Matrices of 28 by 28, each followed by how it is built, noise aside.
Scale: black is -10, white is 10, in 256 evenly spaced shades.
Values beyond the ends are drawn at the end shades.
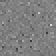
sparse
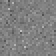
sparse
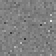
sparse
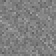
Toeplitz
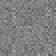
low rank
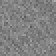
Toeplitz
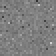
sparse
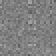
low rank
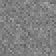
Toeplitz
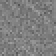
Toeplitz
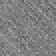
Toeplitz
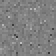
sparse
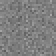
repeating rows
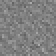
Toeplitz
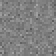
low rank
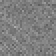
Toeplitz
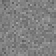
repeating rows
